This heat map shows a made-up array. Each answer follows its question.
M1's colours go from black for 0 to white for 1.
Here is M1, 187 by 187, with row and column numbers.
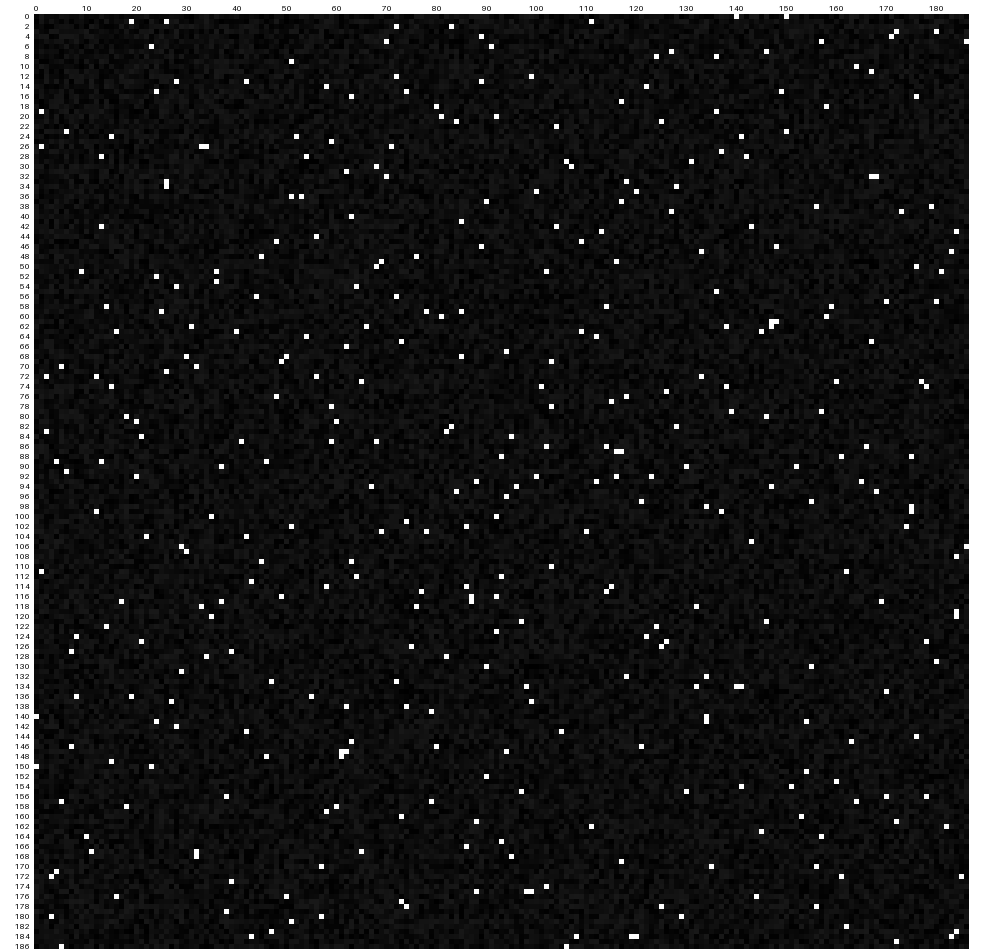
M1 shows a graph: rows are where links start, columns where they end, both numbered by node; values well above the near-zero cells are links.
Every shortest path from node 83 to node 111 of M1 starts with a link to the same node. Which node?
node 82
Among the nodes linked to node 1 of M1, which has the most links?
node 26
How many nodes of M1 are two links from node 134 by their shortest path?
5
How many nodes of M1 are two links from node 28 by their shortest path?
3
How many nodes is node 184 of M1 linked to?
5
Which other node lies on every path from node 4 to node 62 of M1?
node 89
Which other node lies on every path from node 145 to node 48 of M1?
node 63
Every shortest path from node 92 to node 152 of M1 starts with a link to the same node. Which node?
node 116
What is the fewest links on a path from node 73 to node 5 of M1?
5
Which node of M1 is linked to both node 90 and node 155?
node 130
